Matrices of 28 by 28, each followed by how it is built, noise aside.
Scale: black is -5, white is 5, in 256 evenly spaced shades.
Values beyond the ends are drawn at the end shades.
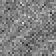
Hankel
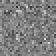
uneven rows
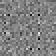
low rank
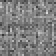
blocks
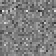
uneven rows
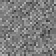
Hankel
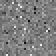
sparse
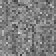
blocks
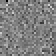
low rank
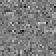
uneven rows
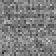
blocks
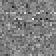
uneven rows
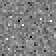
sparse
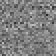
low rank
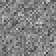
Hankel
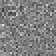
low rank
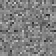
uneven rows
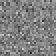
blocks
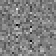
uneven columns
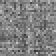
blocks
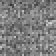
blocks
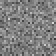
noise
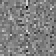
uneven columns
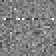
uneven rows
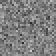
noise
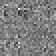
low rank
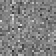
uneven columns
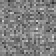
blocks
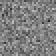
noise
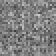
blocks
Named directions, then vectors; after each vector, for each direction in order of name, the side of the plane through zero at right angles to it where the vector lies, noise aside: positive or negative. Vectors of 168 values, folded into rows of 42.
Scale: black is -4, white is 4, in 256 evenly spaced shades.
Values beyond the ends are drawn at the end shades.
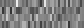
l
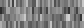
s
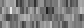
negative, positive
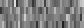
negative, positive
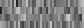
negative, positive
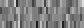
negative, positive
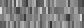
positive, negative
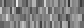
positive, negative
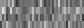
negative, negative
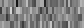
negative, positive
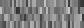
positive, negative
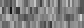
positive, negative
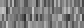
negative, negative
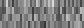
positive, positive
